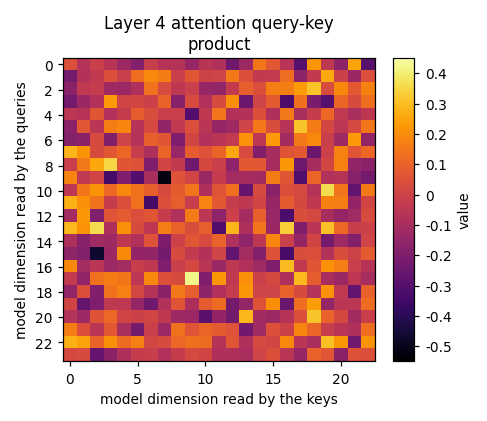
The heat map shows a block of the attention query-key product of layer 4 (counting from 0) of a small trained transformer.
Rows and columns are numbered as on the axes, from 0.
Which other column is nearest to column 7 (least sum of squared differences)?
5
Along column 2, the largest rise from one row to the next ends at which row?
13
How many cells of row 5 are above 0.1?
6
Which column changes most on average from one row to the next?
16
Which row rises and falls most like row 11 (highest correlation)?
22
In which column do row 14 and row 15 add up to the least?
2
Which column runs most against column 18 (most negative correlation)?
12
